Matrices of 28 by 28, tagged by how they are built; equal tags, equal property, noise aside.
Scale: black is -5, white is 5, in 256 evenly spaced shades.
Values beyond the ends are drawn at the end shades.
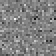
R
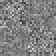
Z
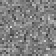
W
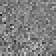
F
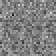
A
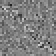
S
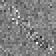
S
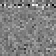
R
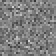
W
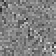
Z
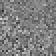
F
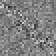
S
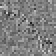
S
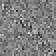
S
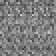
A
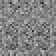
A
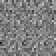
A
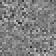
Z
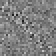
S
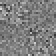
Z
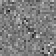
Z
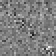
S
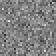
W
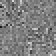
Z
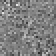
Z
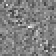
S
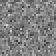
A
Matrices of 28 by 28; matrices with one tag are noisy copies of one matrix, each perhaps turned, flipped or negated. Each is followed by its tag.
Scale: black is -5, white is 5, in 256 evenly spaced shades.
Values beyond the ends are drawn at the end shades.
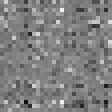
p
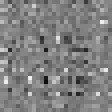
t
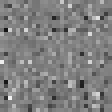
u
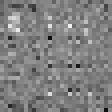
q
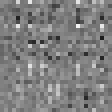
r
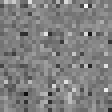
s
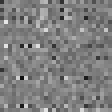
s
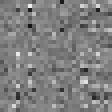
u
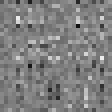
r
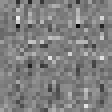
r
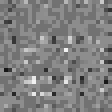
t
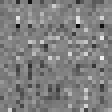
r
